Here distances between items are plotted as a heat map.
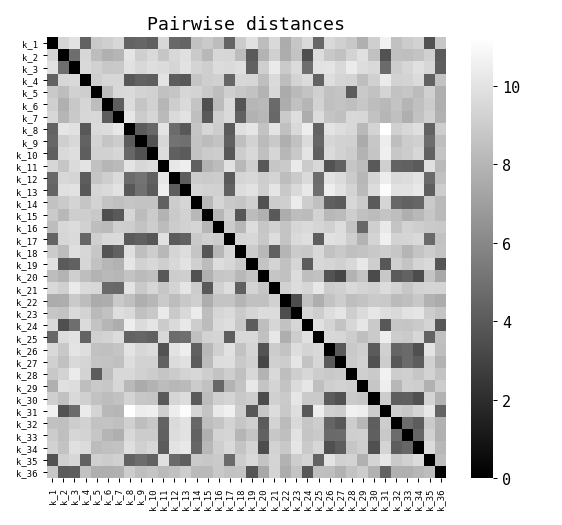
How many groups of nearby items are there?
7
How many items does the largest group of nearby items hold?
10
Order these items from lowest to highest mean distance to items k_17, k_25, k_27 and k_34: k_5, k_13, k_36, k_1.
k_1, k_13, k_36, k_5
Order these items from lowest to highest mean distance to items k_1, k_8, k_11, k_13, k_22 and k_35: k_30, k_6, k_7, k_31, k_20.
k_20, k_30, k_6, k_7, k_31
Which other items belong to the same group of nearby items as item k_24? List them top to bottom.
k_2, k_3, k_19, k_31, k_36
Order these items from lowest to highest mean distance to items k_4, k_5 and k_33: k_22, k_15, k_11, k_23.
k_11, k_22, k_15, k_23
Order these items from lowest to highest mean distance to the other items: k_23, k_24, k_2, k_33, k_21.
k_33, k_2, k_24, k_21, k_23
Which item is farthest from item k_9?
k_31
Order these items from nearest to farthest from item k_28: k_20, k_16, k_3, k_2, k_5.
k_5, k_20, k_16, k_2, k_3
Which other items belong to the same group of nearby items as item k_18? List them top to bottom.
k_6, k_7, k_15, k_21
